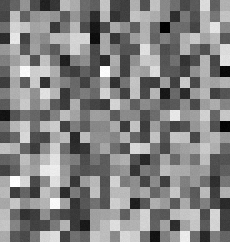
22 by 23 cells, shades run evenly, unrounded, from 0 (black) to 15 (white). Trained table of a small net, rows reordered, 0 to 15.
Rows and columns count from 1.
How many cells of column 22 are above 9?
9
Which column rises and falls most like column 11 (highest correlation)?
14
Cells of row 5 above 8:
12
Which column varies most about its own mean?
23
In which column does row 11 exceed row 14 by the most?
8
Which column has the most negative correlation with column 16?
19
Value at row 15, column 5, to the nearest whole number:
11
